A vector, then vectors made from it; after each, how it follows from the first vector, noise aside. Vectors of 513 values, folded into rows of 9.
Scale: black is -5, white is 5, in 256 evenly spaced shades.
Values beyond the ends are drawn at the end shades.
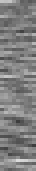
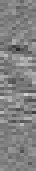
reversed, partly zeroed.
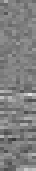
reversed, partly zeroed.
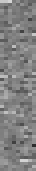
partly zeroed.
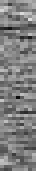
wrapped around, negated.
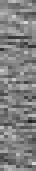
wrapped around, negated.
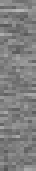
reversed, shrunk.
